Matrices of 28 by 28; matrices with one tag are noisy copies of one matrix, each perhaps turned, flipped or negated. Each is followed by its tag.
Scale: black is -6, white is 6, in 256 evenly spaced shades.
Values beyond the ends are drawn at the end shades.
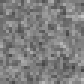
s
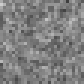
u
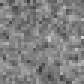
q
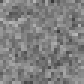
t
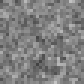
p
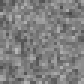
s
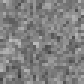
q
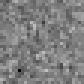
u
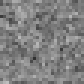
u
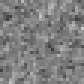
q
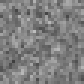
u
